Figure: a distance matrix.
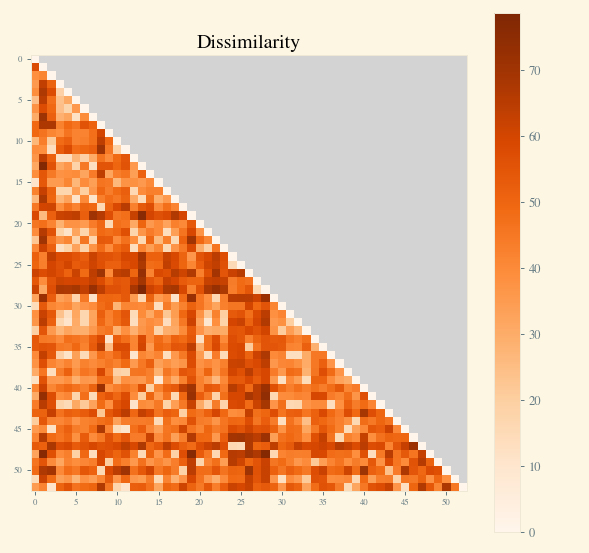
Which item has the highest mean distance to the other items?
28
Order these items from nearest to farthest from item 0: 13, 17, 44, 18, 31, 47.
44, 17, 13, 31, 18, 47
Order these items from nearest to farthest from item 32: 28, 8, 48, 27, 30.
30, 48, 8, 27, 28
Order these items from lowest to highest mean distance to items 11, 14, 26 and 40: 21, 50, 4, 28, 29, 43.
4, 21, 29, 28, 43, 50
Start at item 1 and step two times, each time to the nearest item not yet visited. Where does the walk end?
24
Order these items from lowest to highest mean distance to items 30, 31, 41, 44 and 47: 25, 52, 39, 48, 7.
39, 7, 48, 25, 52
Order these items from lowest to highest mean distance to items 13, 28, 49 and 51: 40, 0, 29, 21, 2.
0, 29, 21, 2, 40
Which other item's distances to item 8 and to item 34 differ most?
9
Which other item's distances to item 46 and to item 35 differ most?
26
